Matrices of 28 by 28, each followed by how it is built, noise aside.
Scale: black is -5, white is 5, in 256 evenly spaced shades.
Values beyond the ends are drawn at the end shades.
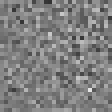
upper triangular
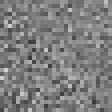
lower triangular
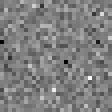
sparse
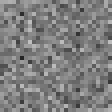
repeating rows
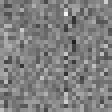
uneven columns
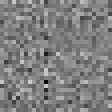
low rank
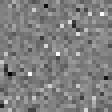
sparse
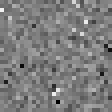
sparse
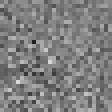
lower triangular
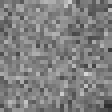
smooth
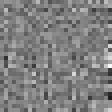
low rank
